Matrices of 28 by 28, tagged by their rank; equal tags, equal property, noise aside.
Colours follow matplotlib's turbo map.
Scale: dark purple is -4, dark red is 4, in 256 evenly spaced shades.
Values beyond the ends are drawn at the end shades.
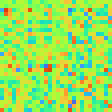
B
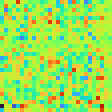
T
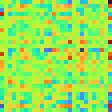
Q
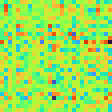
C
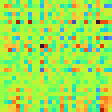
Q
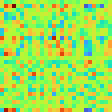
C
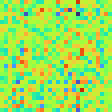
B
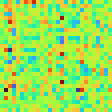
B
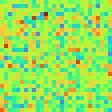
T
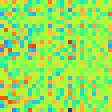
C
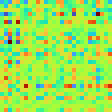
Q
